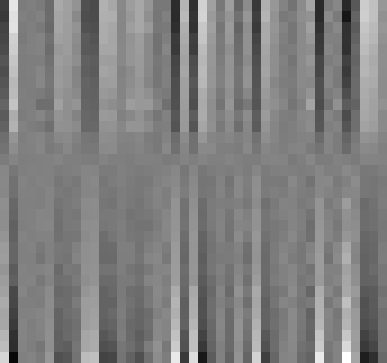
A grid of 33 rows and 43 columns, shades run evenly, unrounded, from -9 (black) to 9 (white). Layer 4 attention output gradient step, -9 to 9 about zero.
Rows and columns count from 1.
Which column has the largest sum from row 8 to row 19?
2
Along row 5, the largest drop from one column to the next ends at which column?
22
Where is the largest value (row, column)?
33, 39
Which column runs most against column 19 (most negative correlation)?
38
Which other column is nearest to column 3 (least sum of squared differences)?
4
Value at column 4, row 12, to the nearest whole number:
0
